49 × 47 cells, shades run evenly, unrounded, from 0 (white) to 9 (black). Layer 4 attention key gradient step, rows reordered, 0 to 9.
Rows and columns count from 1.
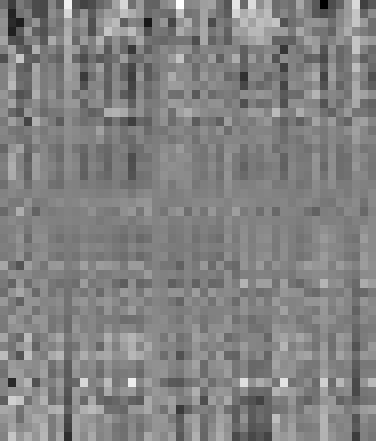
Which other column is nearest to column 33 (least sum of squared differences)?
26
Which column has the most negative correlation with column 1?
3
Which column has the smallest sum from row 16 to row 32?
29
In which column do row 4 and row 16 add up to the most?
2
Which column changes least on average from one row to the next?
20
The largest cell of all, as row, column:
1, 41
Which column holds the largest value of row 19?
17
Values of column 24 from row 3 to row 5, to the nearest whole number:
3 4 5
